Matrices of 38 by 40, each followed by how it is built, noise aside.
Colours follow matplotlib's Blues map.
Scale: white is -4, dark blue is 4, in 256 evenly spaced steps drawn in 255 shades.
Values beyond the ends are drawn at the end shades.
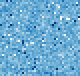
sparse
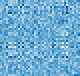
low rank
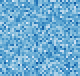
repeating rows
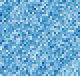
Hankel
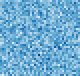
noise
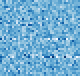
uneven rows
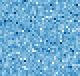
sparse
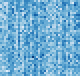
blocks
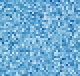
noise
